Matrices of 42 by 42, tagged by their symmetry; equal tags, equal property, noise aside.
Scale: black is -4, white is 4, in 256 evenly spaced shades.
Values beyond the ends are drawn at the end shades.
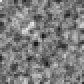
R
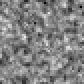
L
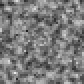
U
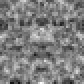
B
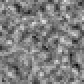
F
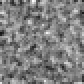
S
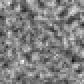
F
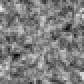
U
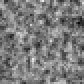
L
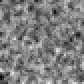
L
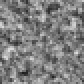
S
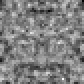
B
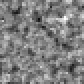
F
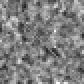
L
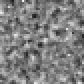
S
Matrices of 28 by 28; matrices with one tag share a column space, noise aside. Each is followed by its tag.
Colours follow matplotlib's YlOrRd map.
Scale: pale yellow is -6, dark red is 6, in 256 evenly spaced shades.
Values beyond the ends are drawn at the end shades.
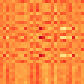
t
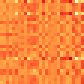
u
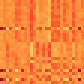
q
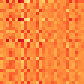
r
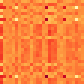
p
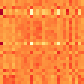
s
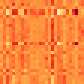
s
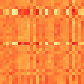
s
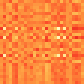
t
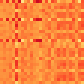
r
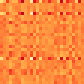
u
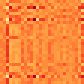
p
